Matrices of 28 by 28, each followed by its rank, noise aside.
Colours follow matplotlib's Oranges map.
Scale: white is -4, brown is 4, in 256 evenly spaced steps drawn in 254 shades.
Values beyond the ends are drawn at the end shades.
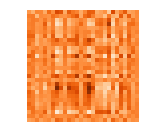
two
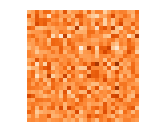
four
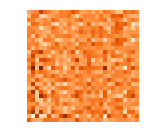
four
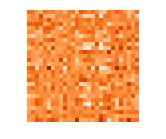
six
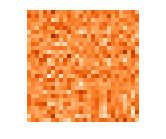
six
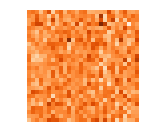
six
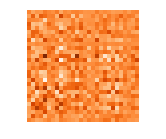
four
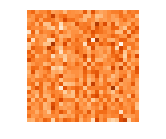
six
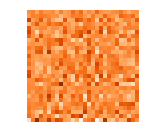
four
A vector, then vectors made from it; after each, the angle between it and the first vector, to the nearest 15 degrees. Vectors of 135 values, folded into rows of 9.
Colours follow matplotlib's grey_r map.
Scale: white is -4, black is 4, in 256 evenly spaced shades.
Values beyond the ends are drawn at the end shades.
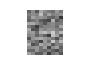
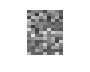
60 degrees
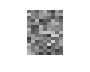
45 degrees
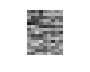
120 degrees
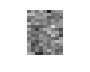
60 degrees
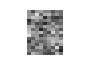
75 degrees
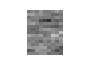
60 degrees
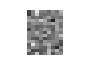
105 degrees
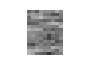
75 degrees
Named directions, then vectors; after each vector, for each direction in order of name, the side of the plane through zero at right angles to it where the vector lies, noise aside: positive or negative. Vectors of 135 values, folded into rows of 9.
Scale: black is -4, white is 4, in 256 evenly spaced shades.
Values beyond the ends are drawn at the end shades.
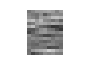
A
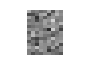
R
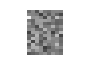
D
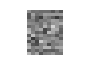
negative, negative, positive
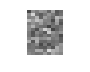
positive, positive, negative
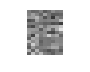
negative, positive, negative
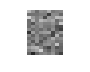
positive, positive, positive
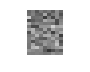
negative, positive, positive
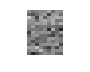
positive, positive, positive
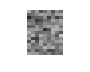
negative, negative, positive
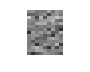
positive, positive, positive
